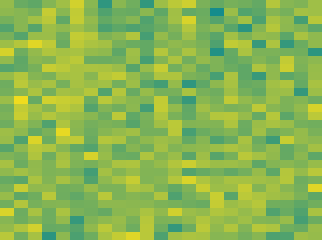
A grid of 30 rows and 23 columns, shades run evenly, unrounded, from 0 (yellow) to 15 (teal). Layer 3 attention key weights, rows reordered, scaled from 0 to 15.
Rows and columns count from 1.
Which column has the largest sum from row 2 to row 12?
16
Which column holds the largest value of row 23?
7
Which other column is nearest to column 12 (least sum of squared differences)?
5
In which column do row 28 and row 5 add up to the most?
2
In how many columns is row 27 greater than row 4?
8
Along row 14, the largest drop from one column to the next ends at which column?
12
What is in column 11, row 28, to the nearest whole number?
4
